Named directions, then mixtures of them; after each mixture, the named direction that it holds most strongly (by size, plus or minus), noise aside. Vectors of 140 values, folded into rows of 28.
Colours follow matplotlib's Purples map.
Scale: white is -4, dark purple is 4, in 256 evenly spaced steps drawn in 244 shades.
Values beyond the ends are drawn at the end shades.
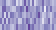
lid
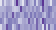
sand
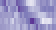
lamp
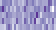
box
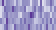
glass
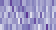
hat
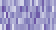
lid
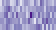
hat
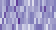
lid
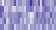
glass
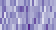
lid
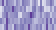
glass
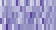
sand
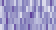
glass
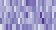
hat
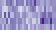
lid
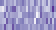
box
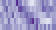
lamp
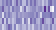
box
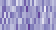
lid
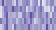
glass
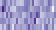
box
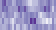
lamp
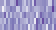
lid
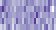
box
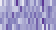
sand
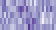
lid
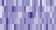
glass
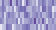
hat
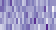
hat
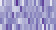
sand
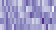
glass
